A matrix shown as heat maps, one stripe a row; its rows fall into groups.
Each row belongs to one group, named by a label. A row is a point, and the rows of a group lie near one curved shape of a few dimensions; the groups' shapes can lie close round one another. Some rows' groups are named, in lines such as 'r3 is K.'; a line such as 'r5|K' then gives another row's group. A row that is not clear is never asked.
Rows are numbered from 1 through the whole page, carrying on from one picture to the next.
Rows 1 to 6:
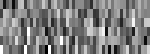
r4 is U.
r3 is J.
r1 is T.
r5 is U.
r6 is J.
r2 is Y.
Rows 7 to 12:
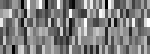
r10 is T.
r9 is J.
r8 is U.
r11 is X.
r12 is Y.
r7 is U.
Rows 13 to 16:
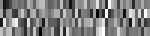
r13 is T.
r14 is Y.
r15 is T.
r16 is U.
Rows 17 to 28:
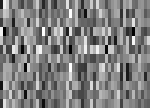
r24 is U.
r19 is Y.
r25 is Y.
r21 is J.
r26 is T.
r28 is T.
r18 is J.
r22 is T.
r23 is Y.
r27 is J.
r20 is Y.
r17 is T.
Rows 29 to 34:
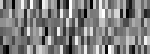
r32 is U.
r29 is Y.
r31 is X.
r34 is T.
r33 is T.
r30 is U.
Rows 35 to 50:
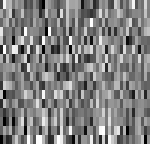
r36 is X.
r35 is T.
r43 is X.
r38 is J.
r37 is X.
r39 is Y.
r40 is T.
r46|T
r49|U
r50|U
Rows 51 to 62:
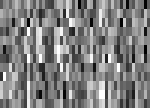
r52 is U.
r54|U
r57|U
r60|U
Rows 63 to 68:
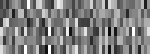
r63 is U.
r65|T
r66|J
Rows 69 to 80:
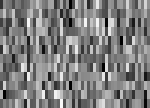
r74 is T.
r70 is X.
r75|Y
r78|T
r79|Y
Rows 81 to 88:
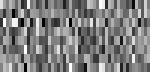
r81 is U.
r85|Y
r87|J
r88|U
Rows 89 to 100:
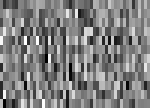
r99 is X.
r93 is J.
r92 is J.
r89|T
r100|Y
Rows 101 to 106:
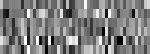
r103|Y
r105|J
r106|U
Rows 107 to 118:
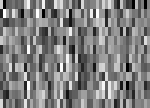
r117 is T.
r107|Y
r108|T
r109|T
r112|U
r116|U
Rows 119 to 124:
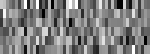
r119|J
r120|T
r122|T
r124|J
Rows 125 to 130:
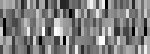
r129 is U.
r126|T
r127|Y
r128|Y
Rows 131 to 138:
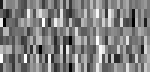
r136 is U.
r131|T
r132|T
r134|T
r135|T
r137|J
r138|T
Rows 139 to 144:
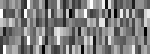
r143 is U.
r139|U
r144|T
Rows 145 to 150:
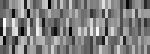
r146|Y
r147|T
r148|T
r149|Y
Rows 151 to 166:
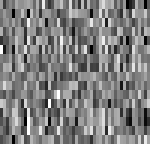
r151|Y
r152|Y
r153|U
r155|U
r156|J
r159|X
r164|T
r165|U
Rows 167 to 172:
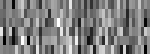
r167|Y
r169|Y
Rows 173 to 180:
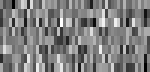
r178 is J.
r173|Y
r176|X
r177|X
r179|U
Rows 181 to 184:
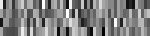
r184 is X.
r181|Y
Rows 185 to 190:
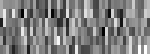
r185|J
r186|J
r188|X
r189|Y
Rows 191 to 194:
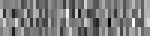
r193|J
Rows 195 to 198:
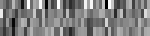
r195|U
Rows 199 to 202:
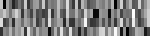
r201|J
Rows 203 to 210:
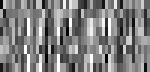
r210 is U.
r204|Y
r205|U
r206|U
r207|X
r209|U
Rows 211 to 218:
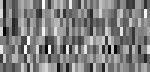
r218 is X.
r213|Y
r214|Y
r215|U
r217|T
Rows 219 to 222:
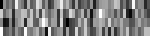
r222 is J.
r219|U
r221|T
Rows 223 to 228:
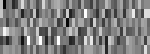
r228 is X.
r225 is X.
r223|Y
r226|J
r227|U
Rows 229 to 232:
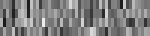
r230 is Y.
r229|Y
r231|Y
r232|X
